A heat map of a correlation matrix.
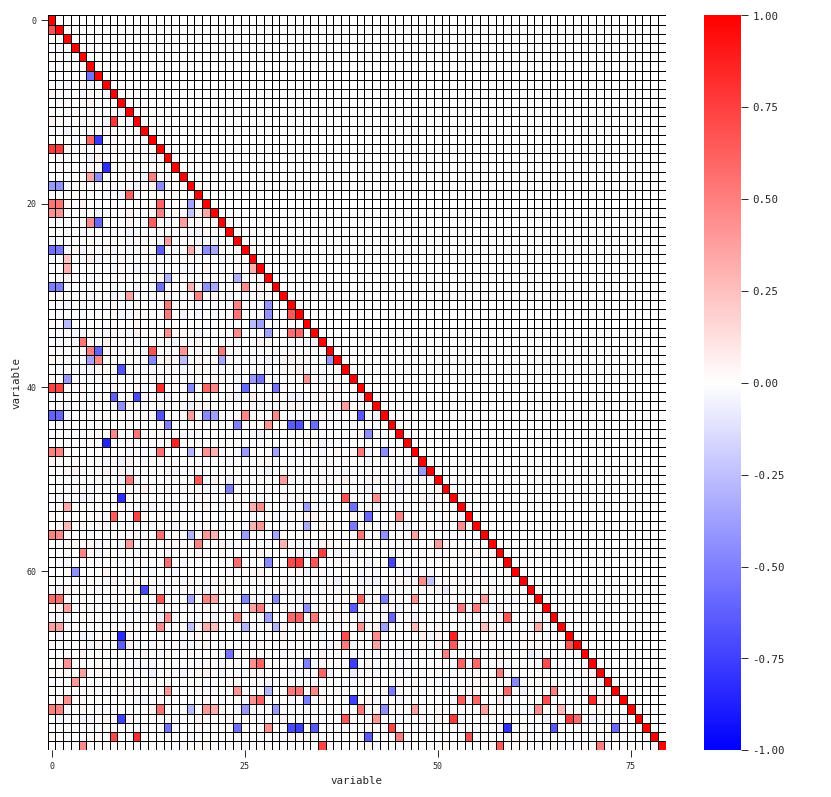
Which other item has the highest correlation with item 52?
67
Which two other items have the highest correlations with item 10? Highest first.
19, 50
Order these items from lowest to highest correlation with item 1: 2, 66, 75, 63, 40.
2, 66, 75, 63, 40
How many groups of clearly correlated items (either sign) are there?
13
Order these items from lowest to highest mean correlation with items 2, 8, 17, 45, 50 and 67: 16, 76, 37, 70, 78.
37, 16, 70, 76, 78
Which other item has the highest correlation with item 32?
59
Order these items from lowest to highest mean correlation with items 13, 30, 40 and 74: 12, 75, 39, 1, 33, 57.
39, 33, 12, 57, 75, 1
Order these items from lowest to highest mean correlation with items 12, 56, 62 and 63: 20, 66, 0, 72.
72, 66, 20, 0
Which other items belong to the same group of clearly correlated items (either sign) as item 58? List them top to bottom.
4, 35, 71, 79
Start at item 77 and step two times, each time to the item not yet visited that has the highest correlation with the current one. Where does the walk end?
28
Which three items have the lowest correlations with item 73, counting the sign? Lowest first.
77, 44, 28
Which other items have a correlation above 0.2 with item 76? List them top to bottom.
38, 42, 52, 67, 68
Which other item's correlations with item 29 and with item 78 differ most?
11
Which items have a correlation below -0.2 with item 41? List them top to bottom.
8, 11, 45, 54, 78
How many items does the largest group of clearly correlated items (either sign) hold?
15
